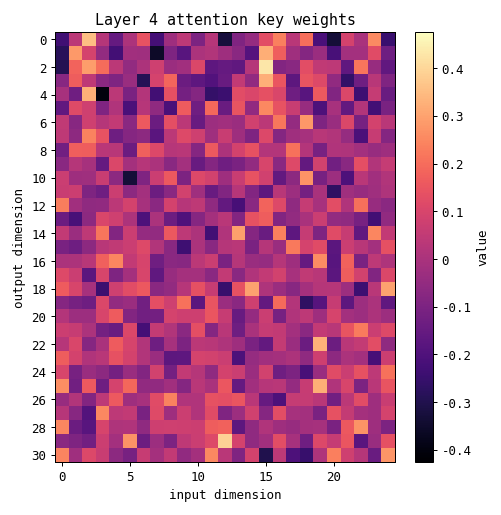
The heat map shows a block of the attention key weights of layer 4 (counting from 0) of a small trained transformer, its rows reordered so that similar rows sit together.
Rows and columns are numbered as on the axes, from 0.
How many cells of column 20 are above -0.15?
25
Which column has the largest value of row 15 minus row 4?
3
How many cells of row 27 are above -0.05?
19
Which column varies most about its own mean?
15
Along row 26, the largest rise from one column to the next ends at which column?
17
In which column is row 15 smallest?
9
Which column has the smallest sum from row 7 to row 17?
20
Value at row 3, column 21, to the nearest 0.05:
-0.25
